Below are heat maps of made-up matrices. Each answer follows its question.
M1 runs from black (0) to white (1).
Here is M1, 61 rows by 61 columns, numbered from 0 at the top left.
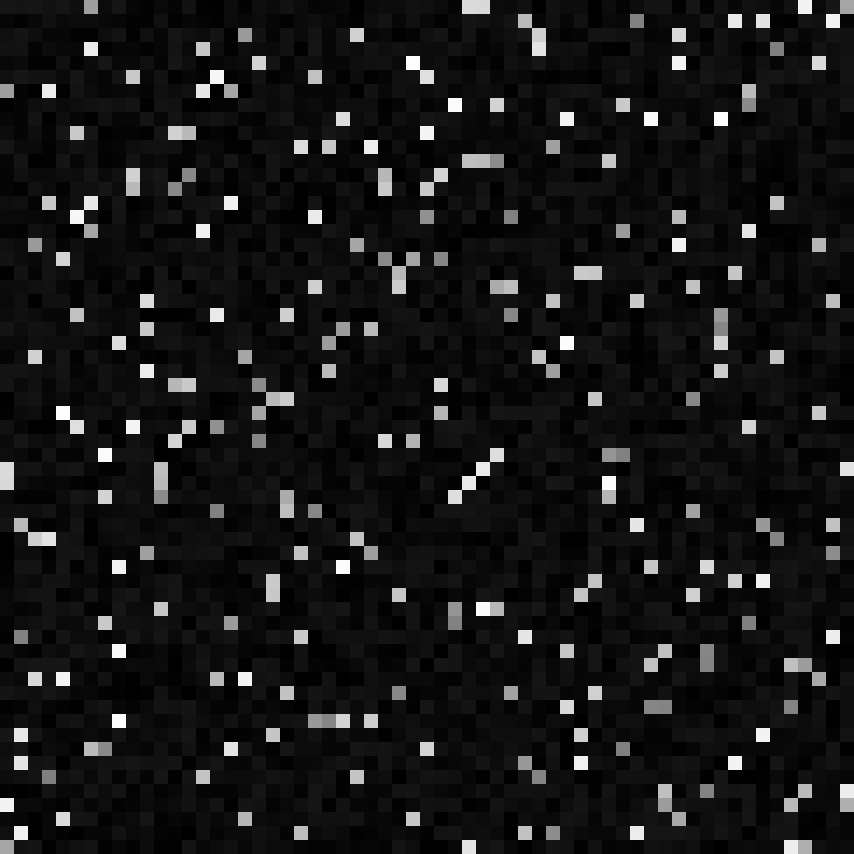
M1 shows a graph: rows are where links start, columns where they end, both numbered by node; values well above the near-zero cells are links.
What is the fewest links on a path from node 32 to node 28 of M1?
3
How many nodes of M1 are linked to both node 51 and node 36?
1
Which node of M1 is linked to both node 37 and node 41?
node 54
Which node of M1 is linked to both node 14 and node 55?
node 3
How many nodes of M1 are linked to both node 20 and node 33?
0
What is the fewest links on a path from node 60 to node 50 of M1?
2
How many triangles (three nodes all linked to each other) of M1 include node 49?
3
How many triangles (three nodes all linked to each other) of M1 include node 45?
4
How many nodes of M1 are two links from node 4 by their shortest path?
5
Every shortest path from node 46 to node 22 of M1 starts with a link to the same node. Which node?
node 8
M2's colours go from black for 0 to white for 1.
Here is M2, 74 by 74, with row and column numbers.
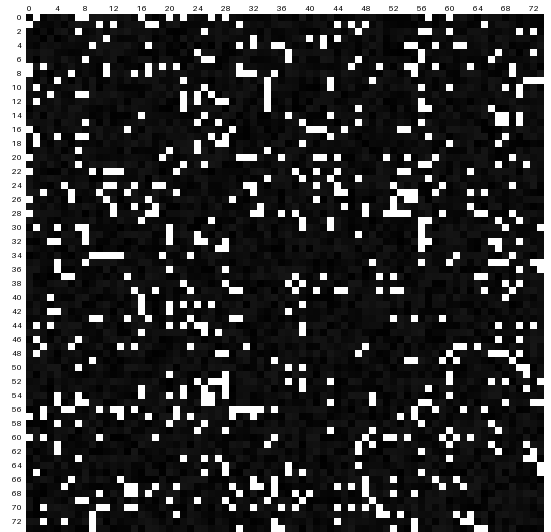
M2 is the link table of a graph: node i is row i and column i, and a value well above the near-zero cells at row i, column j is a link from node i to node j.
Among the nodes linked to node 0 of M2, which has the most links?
node 28
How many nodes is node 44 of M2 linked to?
10
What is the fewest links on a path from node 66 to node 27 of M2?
2
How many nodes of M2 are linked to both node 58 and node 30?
4
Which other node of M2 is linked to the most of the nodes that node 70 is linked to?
node 67
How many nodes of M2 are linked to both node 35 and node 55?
7
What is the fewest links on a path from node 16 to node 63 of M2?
3
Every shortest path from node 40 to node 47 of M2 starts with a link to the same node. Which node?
node 68
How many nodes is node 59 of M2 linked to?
6
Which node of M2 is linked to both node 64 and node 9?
node 73
